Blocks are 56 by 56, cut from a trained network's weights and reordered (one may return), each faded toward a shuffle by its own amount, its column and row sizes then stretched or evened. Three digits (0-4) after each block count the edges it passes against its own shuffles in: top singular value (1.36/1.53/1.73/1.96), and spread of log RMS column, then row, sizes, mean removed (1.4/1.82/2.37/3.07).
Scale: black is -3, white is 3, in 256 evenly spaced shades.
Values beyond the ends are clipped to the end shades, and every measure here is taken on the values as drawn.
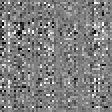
1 4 3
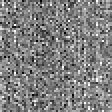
1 2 0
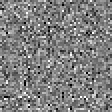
0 2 1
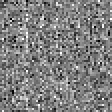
0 2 1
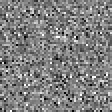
0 0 2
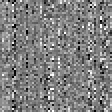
1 4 0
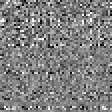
3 1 4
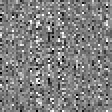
1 4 0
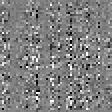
0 4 3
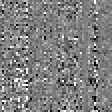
1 4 2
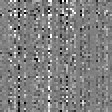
3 4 2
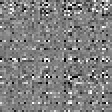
2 3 4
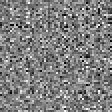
3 2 2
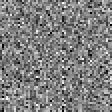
2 2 0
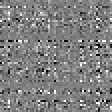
1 3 4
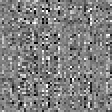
3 4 2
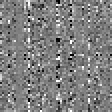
3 4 1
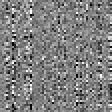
4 4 0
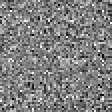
0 2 1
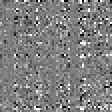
1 4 3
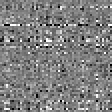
4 2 4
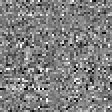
1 2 3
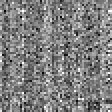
3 1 1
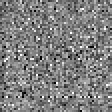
0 0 2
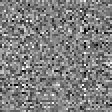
1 2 2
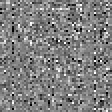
0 3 2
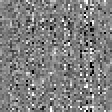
1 4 1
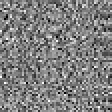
3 1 2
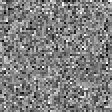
0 1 1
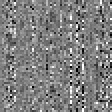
2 4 0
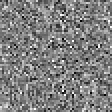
1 1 1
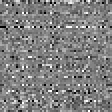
2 1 4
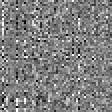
3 3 1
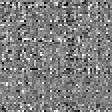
1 2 4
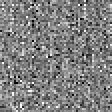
0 1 1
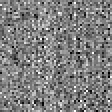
1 2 2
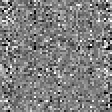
1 3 2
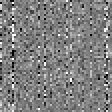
3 4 0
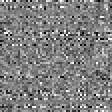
2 0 4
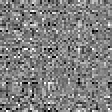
4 3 3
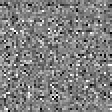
0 2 3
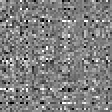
4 3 3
